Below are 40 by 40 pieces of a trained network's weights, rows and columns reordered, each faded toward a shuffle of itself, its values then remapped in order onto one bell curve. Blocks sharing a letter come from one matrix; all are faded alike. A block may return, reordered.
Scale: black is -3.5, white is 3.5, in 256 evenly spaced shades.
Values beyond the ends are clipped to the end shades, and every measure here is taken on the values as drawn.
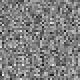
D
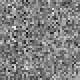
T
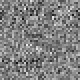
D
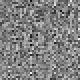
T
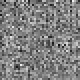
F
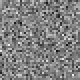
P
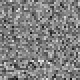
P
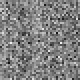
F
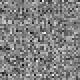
F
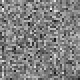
T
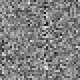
T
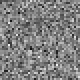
P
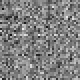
F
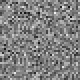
P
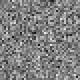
P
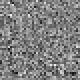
D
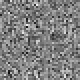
T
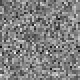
P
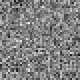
P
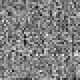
F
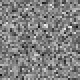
P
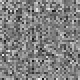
F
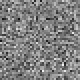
D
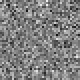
P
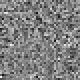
P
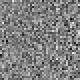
T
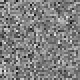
T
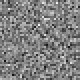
P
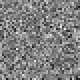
P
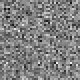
D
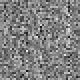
T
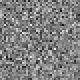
D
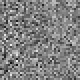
T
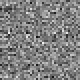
D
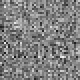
F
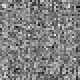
F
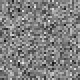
T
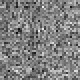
F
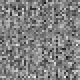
F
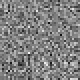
D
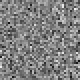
T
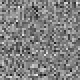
D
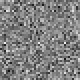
D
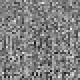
F
